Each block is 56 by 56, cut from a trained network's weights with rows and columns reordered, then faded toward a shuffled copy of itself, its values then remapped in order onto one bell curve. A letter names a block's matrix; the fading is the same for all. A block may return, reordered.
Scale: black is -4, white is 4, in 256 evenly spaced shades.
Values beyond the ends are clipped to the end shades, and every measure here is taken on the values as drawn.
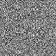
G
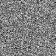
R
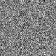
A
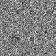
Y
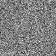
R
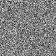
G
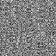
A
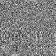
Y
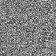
Y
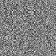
A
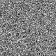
R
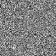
Y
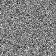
R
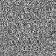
Y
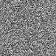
G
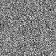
G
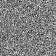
R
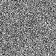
R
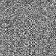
Y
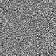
A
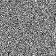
G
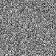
Y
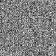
Y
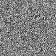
G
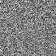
R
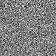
G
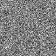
G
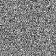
G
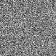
G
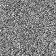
R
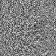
A
